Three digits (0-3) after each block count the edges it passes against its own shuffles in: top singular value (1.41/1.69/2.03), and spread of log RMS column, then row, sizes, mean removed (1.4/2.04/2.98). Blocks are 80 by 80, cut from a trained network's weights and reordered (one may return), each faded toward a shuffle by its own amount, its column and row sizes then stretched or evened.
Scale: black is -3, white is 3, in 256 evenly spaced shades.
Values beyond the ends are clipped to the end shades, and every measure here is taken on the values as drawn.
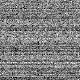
3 1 1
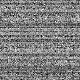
3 1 1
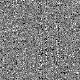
0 2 1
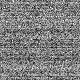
2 0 0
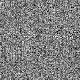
1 0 1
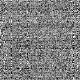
1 3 1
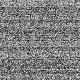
2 0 0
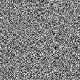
3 0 1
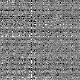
3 3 2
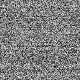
0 0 1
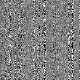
1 3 1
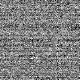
2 2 1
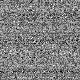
0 0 2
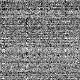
3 2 1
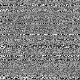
0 1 3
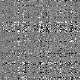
1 3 3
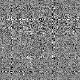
0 2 3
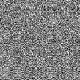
3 0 0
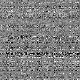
2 2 3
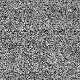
0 1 1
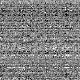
3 2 2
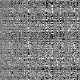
3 3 1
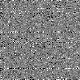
2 1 2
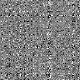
1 3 2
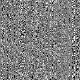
1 3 0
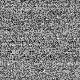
0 1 1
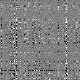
1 3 3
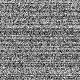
3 0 0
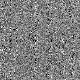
0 2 0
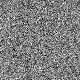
0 0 0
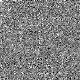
0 1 1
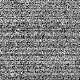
3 2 0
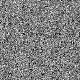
0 0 1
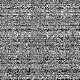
3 2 2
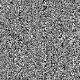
0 2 0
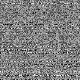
0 0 3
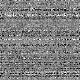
3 2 3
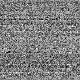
1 0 2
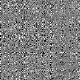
0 3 2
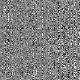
1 3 1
